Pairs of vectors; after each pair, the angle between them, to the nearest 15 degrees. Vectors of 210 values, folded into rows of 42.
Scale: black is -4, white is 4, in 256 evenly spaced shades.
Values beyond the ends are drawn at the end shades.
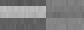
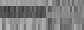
150 degrees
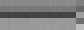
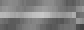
150 degrees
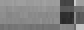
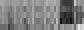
30 degrees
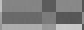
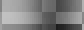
120 degrees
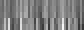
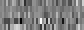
120 degrees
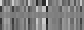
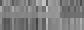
135 degrees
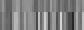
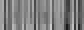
90 degrees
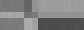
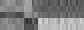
165 degrees
